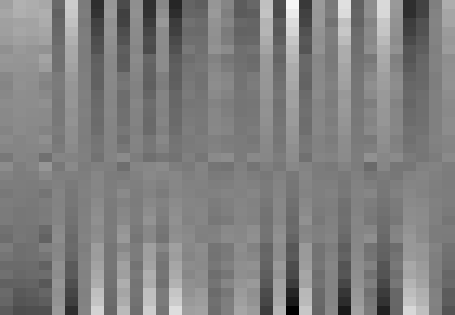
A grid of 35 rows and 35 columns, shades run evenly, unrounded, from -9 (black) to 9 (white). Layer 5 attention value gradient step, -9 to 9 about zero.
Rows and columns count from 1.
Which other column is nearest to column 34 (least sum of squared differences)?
7
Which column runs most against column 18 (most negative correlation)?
34
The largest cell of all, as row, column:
1, 23
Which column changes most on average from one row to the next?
4
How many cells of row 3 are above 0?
19
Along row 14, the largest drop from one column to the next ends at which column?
24
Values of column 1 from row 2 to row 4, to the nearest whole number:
3 2 2
